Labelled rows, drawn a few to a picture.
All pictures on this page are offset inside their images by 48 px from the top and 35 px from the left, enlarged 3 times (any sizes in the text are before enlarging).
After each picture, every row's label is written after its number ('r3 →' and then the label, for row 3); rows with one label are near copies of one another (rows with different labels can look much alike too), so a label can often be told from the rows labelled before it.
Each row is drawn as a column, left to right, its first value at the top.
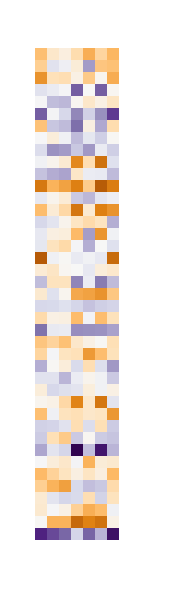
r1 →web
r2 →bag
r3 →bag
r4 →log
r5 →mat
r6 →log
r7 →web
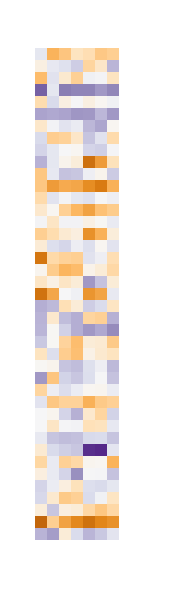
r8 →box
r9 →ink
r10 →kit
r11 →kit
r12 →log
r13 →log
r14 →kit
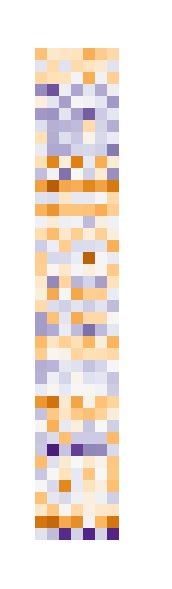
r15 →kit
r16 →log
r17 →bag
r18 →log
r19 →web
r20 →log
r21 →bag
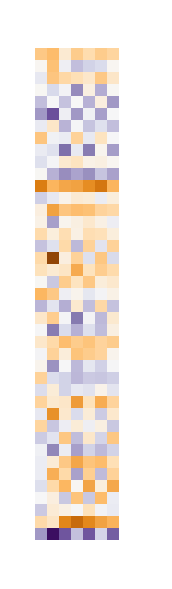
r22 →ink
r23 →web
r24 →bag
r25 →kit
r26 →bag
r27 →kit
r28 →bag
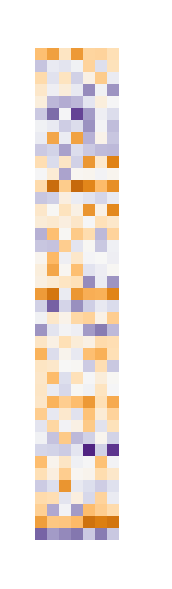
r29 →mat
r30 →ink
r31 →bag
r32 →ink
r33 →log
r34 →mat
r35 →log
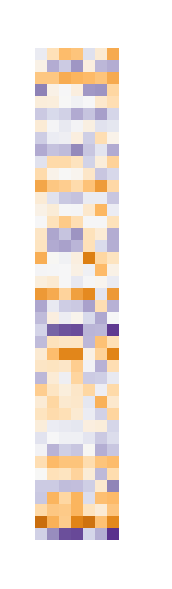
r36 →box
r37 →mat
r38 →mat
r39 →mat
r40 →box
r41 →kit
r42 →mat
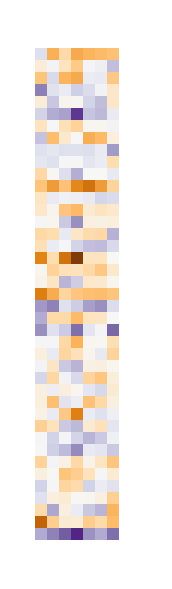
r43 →box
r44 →ink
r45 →web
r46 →web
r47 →ink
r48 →ink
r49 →mat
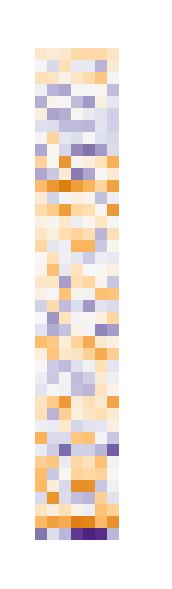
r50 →bag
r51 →kit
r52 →log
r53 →bag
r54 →bag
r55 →mat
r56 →log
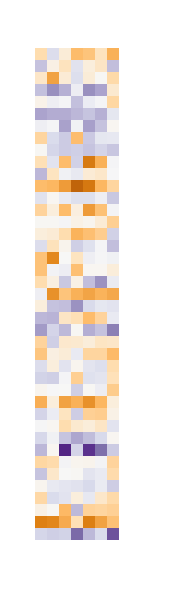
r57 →kit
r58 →box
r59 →log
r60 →ink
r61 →log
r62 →log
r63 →mat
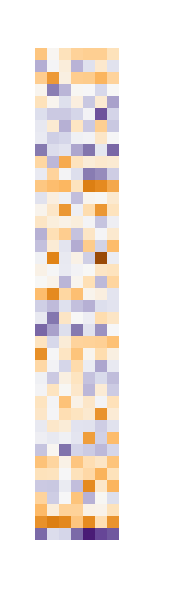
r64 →mat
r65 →box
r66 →log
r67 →mat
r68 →bag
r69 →web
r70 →bag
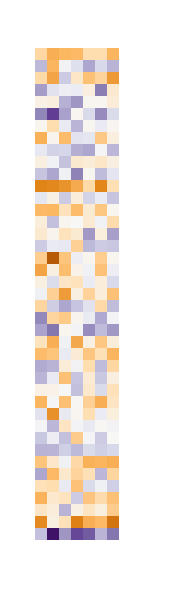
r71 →kit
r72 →web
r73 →ink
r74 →bag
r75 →mat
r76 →kit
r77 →mat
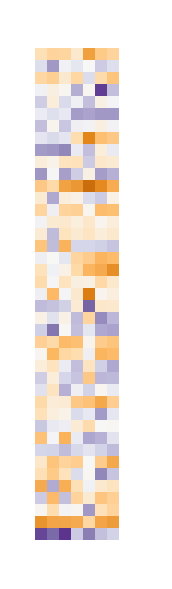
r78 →bag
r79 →mat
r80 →bag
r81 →kit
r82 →ink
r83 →kit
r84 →kit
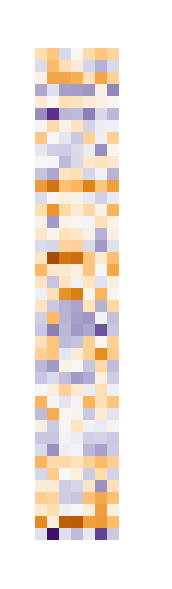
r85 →kit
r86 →web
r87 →box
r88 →box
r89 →kit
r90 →mat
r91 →kit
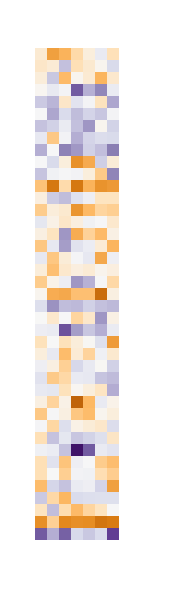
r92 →bag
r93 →ink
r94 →mat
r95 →log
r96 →log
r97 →box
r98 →bag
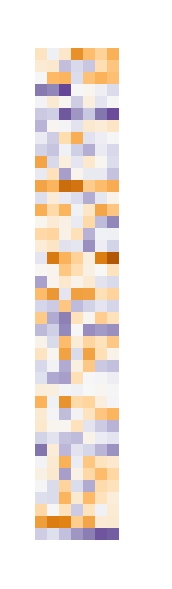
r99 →log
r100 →box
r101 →kit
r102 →ink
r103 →mat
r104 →web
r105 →web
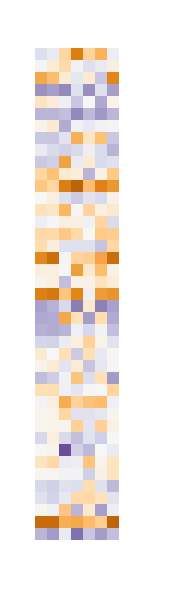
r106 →box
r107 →box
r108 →log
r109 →ink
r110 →kit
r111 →ink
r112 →box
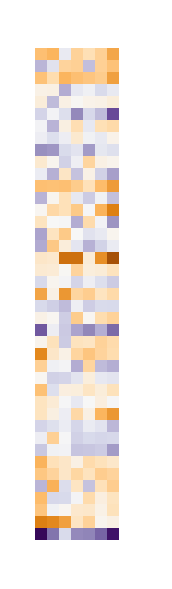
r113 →mat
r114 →bag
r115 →box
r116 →web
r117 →mat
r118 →web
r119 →web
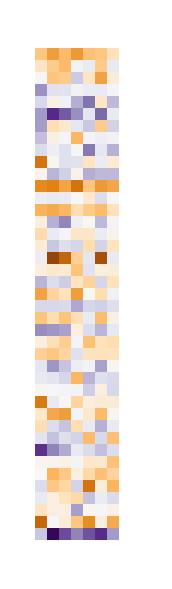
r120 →log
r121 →web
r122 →web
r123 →ink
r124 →bag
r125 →web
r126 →bag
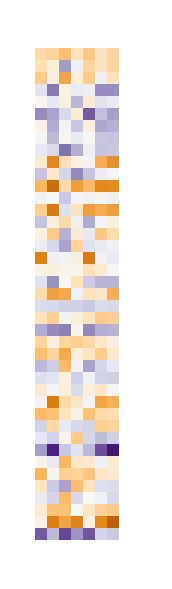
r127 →web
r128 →log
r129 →mat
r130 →bag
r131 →web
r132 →log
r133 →log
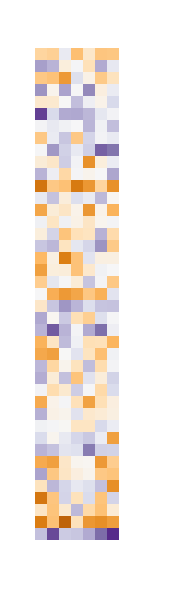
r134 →kit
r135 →mat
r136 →box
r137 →ink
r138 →log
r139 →mat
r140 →bag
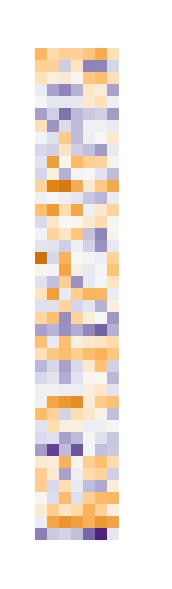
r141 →web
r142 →log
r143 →kit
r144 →log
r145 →mat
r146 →mat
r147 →kit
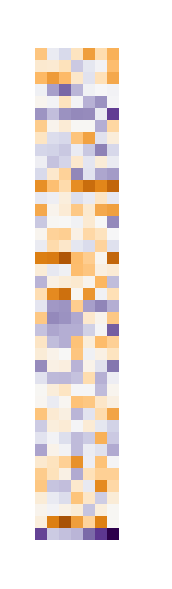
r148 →web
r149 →box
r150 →box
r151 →kit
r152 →ink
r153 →bag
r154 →web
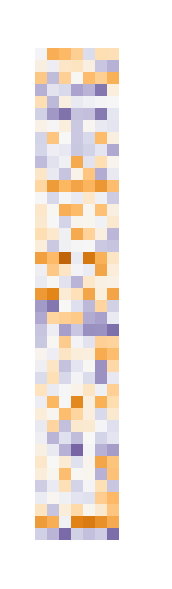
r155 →box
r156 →ink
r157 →web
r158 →log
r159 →box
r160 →kit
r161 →mat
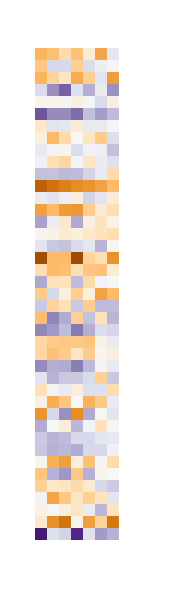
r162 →web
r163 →kit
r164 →kit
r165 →web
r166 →kit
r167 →ink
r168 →box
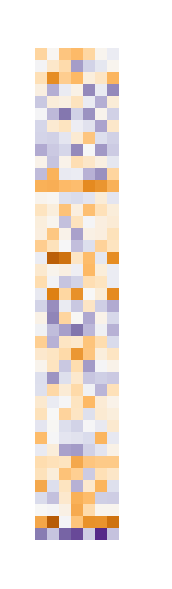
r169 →bag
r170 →box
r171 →web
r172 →mat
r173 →kit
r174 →bag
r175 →box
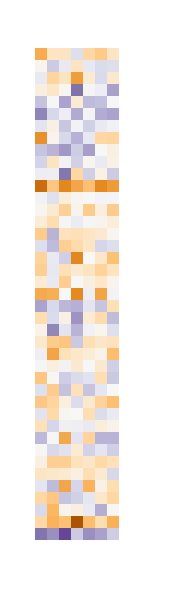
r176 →ink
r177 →mat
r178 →bag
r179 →box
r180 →bag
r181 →ink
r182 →kit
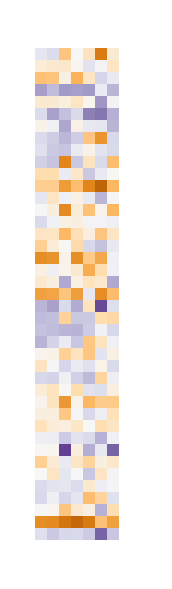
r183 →box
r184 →box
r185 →log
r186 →box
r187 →kit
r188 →ink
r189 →log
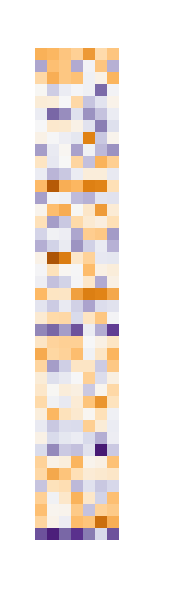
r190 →mat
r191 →web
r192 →web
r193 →mat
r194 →ink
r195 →log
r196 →mat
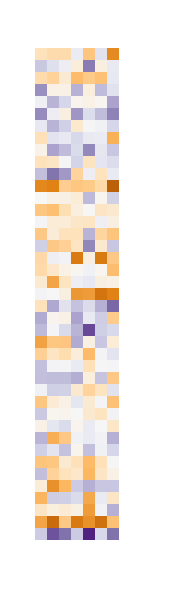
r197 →kit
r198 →bag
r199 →bag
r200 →box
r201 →mat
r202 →box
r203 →ink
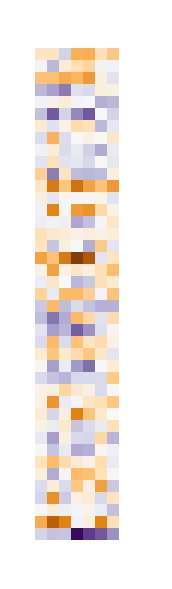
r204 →box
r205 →kit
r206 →box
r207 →web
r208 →web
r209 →bag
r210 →ink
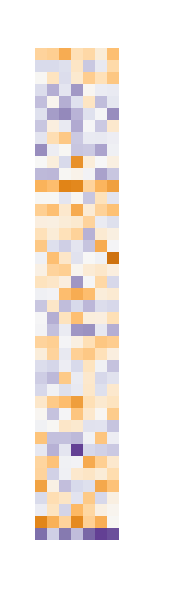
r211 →bag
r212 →kit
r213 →ink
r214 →log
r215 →mat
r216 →bag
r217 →web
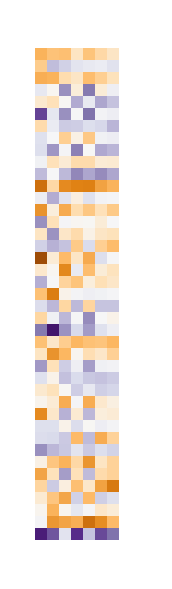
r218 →web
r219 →mat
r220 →kit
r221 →bag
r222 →kit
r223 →bag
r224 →bag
